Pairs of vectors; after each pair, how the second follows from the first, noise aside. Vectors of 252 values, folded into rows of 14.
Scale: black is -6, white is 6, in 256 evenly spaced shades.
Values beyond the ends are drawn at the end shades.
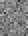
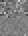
negated, partly zeroed.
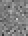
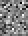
wrapped around, scaled up.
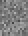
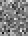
wrapped around, scaled up.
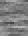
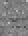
negated, partly zeroed.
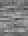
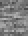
copied.
